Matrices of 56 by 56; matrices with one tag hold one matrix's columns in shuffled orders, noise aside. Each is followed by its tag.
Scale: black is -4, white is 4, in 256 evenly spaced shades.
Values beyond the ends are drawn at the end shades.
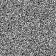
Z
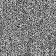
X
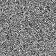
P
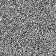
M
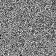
P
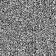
X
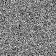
Z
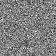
M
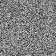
Z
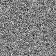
P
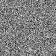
M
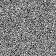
P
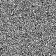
Z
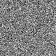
P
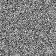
M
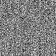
X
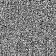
X
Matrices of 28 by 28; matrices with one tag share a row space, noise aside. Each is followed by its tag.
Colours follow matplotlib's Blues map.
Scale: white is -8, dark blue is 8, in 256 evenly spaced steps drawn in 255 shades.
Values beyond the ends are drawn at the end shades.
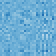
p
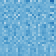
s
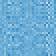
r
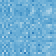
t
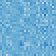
p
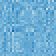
r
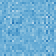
r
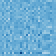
t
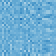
t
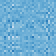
r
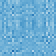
r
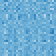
s
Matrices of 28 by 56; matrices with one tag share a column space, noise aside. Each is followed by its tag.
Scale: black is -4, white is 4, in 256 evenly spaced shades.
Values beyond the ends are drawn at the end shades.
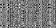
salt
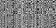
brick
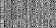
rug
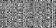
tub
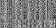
rug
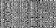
tub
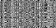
tub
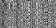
tub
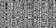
tub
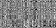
rug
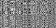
brick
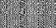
brick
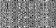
tub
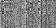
brick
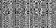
brick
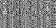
brick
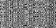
salt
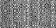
salt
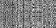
salt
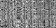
rug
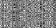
salt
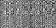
brick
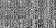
rug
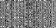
tub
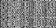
tub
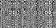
brick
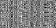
salt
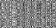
tub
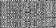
tub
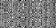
tub
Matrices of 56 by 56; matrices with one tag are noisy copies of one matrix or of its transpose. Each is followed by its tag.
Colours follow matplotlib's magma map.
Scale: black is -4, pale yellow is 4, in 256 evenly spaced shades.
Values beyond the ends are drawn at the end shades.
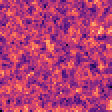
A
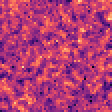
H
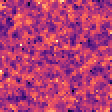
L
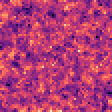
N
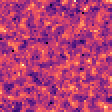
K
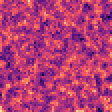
K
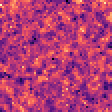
H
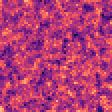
K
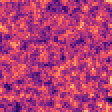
K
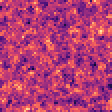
A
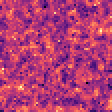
A
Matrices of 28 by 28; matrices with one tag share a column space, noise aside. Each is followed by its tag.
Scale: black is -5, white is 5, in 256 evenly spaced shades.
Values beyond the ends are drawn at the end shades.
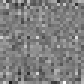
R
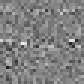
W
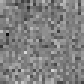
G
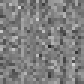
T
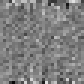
R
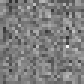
T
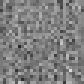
G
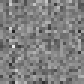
G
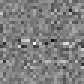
W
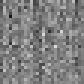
T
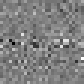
W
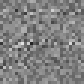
W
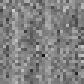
T
